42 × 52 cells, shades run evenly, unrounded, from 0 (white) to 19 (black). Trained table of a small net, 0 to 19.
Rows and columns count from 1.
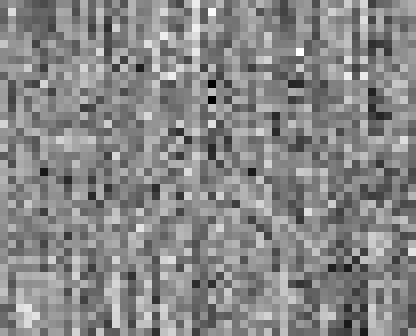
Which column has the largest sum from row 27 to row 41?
44
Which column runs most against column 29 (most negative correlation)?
11
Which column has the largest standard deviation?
27
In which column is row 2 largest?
36
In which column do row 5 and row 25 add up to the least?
21
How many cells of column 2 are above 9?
25
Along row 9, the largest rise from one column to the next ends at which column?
26
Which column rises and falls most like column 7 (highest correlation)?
22
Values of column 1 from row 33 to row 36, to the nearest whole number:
9 6 7 6
